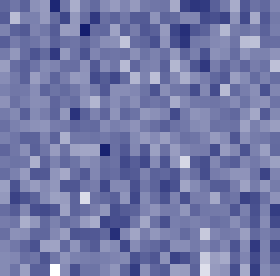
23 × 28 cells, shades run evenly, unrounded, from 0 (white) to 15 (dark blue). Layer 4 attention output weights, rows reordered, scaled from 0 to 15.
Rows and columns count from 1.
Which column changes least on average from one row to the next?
1
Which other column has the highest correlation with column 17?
23
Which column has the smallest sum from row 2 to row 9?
26
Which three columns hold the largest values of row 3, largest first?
9, 19, 18
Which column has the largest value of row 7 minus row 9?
10
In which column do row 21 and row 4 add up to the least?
25
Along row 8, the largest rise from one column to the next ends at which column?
24
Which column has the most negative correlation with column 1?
2
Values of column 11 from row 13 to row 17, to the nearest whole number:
15 10 10 12 10
